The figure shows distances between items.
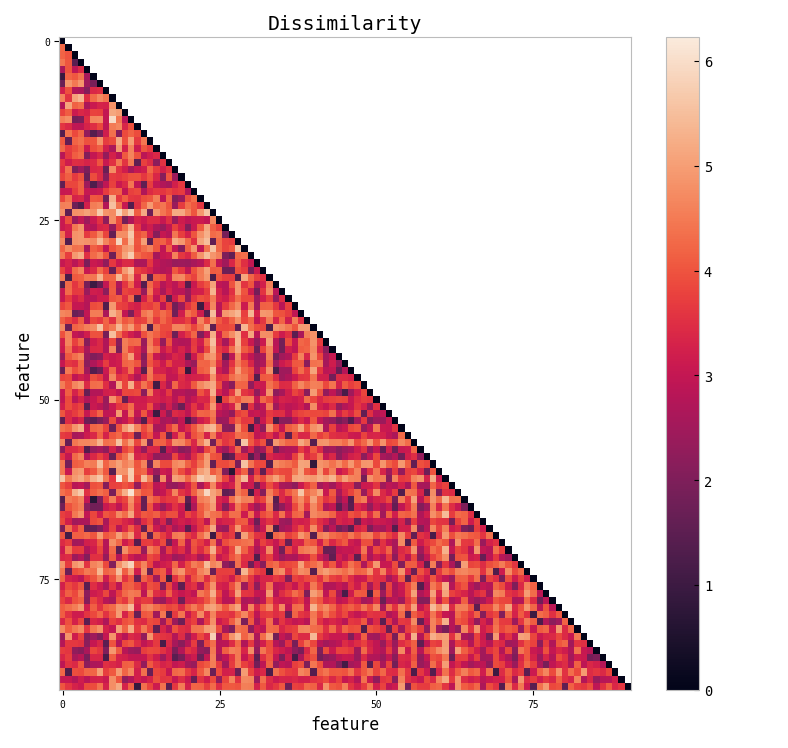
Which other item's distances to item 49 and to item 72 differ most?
77
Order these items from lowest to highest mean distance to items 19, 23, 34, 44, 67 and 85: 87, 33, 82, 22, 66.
87, 22, 66, 82, 33
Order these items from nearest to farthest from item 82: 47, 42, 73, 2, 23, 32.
73, 32, 42, 47, 2, 23
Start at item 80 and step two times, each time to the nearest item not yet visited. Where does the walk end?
17
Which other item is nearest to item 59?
40
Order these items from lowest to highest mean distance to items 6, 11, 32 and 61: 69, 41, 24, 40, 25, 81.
25, 81, 41, 69, 40, 24
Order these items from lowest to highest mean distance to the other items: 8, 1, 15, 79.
15, 1, 8, 79
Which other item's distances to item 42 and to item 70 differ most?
90
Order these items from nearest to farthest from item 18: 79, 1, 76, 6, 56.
76, 6, 79, 1, 56
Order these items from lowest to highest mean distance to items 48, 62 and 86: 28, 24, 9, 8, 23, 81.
81, 8, 23, 9, 28, 24
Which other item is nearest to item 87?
45
